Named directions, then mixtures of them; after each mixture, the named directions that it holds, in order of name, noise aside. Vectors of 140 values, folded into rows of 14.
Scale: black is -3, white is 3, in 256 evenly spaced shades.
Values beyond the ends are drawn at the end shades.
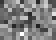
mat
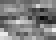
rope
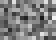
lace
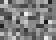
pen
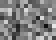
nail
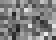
lace, nail.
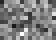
mat.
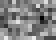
lace, rope.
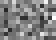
lace.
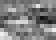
rope.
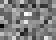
mat, pen.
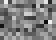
lace, pen.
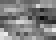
rope.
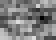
lace, rope.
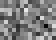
nail.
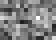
nail, rope.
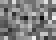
lace.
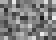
lace.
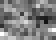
pen, rope.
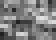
mat, rope.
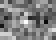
pen, rope.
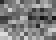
mat, rope.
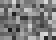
lace, nail.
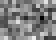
lace, rope.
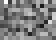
lace, pen.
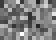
mat.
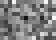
lace.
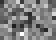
mat.
